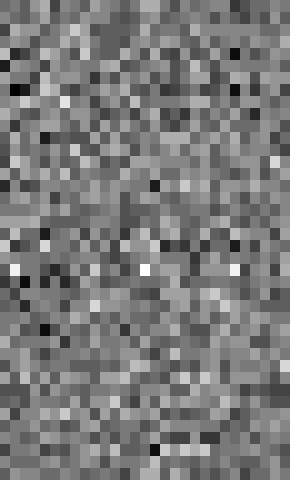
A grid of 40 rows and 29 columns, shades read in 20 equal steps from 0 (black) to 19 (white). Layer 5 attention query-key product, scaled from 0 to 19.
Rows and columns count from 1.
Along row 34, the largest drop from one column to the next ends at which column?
13
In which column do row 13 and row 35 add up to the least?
10
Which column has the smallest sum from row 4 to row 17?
22
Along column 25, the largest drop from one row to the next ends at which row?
33
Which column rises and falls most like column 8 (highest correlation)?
24
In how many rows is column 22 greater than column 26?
17
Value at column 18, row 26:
11
